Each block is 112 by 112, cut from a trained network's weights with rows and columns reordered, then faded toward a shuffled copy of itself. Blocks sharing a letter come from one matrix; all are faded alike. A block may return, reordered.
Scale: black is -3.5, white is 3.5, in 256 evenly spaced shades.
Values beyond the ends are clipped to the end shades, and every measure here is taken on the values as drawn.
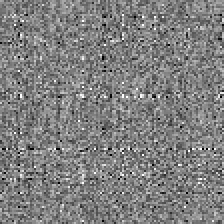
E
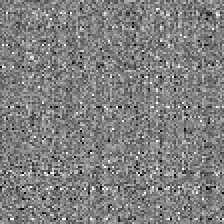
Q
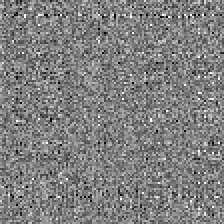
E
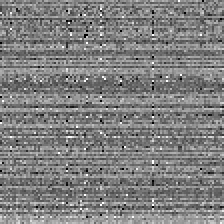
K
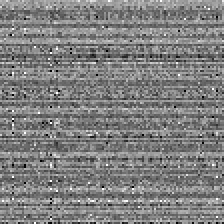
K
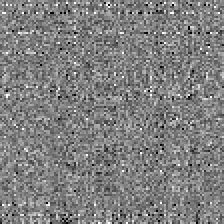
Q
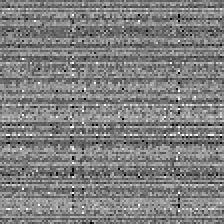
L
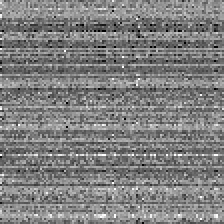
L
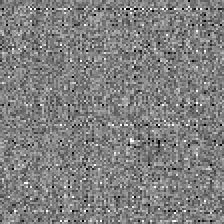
Q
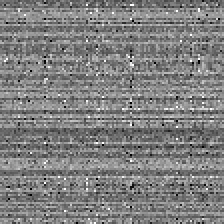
K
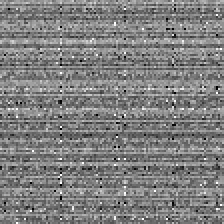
K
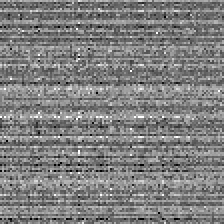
L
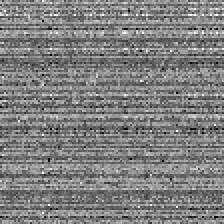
L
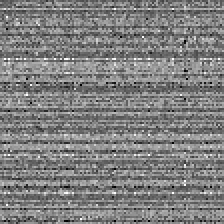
L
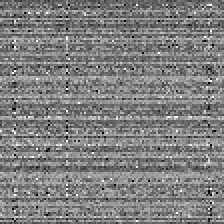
K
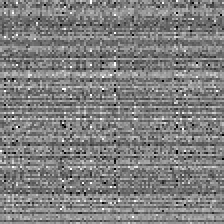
K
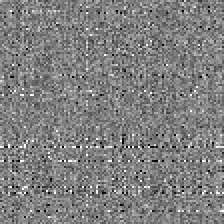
Q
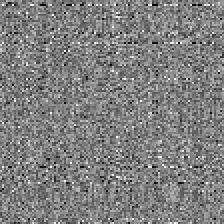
E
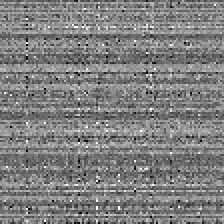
K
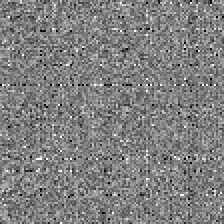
Q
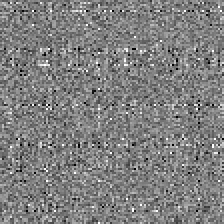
Q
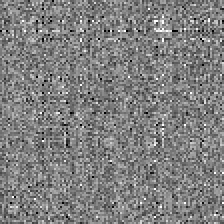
E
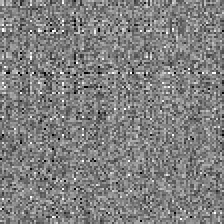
E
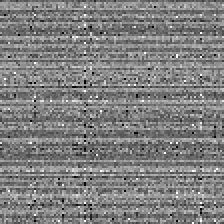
K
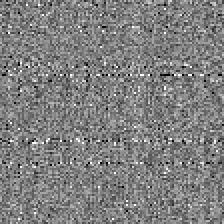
E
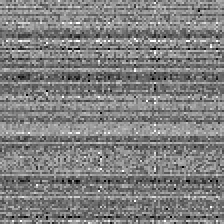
L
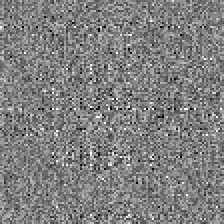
E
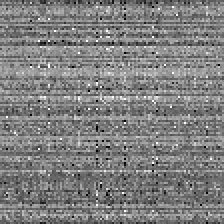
K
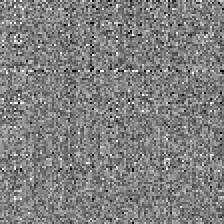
E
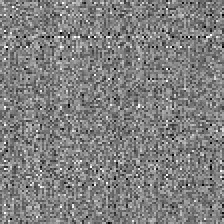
E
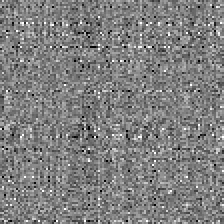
Q
